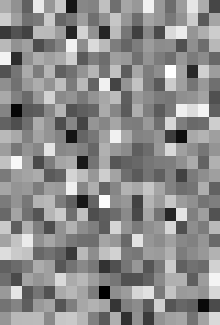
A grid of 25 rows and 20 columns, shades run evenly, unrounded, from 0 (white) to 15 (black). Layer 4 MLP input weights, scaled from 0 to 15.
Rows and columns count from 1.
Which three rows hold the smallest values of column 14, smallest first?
1, 23, 15
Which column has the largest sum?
12
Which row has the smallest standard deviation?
8
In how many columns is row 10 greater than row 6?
12
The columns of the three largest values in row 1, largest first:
7, 20, 3
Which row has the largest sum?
24
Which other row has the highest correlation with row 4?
14
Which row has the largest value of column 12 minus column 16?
6
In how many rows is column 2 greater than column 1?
14
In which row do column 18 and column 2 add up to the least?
13
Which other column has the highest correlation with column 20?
16
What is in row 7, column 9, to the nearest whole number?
9
